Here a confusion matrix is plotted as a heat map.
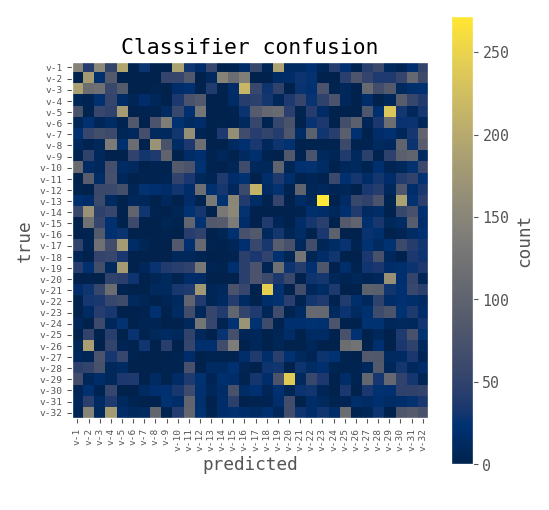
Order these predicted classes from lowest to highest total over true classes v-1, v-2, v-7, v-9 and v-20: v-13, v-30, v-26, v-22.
v-13, v-26, v-30, v-22
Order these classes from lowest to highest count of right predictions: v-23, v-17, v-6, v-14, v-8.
v-17, v-6, v-23, v-14, v-8
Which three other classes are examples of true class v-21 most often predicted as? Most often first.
v-18, v-12, v-4
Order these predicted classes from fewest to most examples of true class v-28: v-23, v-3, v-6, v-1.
v-6, v-23, v-1, v-3
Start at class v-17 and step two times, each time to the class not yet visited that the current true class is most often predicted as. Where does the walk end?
v-29
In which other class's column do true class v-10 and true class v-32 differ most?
v-2
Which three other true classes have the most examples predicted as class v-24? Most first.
v-16, v-4, v-11
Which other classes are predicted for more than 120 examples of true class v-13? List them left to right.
v-15, v-23, v-30
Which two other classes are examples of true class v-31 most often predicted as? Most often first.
v-11, v-20
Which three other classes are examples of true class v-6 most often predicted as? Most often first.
v-9, v-29, v-26
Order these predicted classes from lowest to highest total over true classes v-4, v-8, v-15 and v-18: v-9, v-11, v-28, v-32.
v-9, v-28, v-32, v-11
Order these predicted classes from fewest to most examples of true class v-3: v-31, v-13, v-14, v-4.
v-14, v-31, v-13, v-4
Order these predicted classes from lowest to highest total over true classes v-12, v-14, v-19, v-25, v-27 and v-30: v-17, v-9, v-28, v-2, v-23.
v-9, v-23, v-28, v-2, v-17
